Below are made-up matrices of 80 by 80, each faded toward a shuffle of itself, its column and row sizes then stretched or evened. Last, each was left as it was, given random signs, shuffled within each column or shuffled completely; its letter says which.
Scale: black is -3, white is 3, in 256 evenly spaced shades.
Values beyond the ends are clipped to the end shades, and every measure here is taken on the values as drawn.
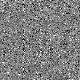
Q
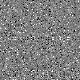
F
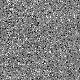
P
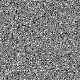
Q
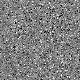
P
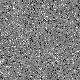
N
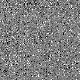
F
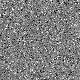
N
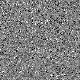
Q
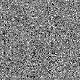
F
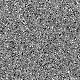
N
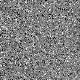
Q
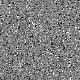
P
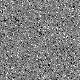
P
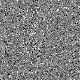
P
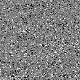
F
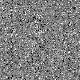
P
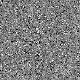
Q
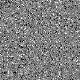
F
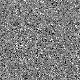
Q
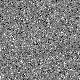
N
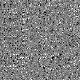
F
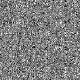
F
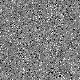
P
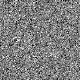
Q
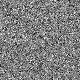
N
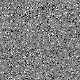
Q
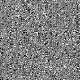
F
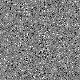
P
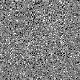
F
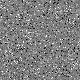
N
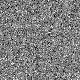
N
